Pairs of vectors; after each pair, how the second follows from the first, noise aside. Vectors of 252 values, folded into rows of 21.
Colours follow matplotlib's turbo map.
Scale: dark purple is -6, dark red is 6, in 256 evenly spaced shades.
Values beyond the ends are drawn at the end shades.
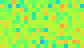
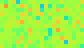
reversed, partly zeroed.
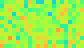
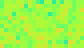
shrunk.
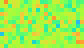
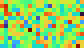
reversed, scaled up.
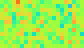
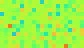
reversed, partly zeroed.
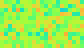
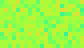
negated, shrunk.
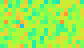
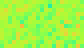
reversed, shrunk.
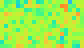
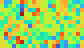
reversed, scaled up.
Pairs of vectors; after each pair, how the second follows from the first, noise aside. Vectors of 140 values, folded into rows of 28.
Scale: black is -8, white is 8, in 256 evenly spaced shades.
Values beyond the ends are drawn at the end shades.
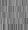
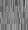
reversed.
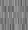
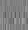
reversed, negated, partly zeroed.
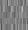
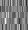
reversed, scaled up.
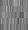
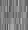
reversed.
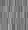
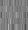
partly zeroed.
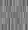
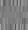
reversed, negated, partly zeroed.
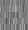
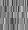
reversed, negated, scaled up.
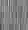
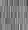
reversed.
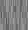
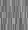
reversed, negated.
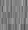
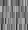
reversed, scaled up.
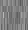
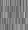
reversed.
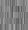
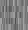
reversed.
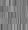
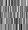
reversed, negated, scaled up.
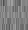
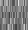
reversed, negated, scaled up.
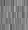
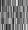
reversed, negated, scaled up.
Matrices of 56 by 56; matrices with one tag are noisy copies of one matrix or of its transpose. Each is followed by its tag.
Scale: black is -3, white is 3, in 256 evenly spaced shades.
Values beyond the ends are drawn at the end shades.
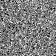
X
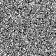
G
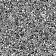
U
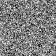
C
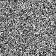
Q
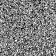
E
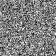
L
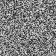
C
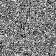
L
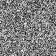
X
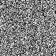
E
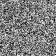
L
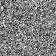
X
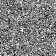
G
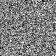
L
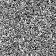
X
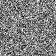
G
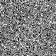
X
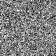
X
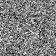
C
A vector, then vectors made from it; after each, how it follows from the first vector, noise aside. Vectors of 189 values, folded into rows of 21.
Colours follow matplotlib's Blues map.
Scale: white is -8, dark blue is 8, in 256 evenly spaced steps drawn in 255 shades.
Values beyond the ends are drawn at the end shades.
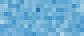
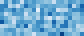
negated, scaled up.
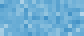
reversed, partly zeroed.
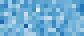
negated, scaled up.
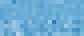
wrapped around, partly zeroed.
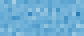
wrapped around, partly zeroed.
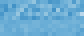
reversed, partly zeroed.
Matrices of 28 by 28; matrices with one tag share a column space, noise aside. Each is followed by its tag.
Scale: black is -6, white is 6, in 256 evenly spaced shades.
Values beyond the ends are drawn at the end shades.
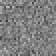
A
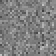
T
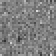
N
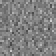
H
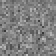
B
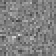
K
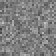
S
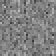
N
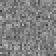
T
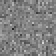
N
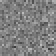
H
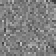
H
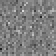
T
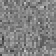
A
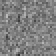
A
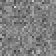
A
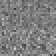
B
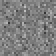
S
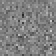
K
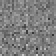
B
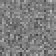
N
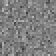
T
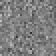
A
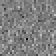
B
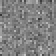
N
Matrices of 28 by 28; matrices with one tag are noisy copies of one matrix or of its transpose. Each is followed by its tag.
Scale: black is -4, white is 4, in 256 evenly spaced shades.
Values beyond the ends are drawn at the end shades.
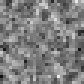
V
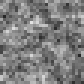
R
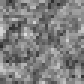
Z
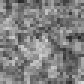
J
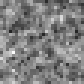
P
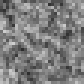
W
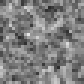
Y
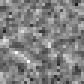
V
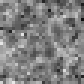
P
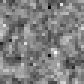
Z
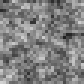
W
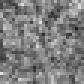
W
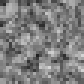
Y
